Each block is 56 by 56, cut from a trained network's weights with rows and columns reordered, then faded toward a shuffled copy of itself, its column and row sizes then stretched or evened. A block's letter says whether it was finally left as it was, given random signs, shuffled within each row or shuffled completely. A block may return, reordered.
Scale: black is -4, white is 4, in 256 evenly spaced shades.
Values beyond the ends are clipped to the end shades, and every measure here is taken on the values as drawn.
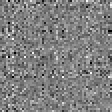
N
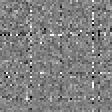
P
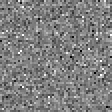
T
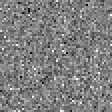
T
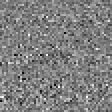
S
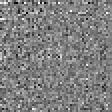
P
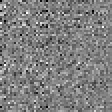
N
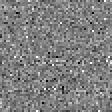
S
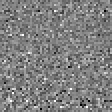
S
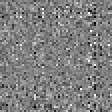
N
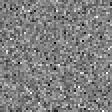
T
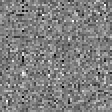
P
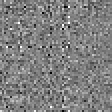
N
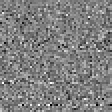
S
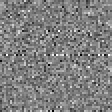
S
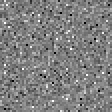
T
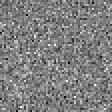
T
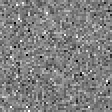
T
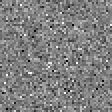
T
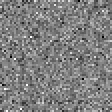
S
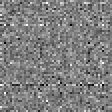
N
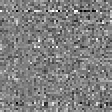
N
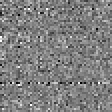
N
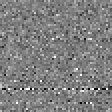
S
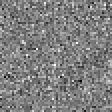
S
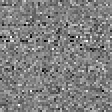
S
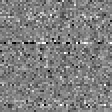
S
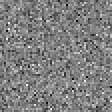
T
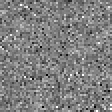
T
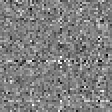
P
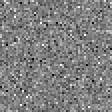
T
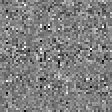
P
